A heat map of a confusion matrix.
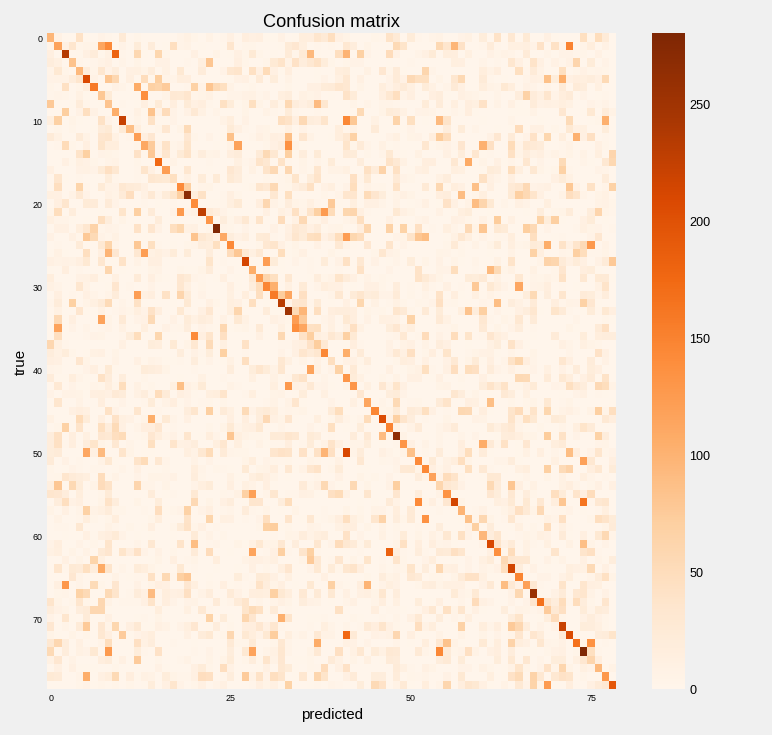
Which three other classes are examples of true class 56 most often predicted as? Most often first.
74, 51, 71
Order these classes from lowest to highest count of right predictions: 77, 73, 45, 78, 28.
28, 77, 45, 73, 78
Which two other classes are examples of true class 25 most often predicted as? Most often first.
75, 69
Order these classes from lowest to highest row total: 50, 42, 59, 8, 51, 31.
59, 51, 8, 42, 31, 50
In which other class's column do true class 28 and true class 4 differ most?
61
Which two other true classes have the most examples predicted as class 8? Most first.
1, 74
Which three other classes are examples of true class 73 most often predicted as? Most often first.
75, 37, 55
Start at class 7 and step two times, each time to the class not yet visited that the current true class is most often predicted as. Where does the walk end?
33
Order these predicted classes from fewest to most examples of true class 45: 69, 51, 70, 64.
70, 51, 64, 69
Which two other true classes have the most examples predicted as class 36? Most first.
40, 2
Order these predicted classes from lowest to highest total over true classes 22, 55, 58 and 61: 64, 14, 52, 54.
54, 14, 64, 52
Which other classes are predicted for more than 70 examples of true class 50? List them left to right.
5, 7, 38, 41, 72
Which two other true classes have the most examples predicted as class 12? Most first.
31, 6
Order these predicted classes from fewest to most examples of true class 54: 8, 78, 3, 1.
78, 8, 3, 1
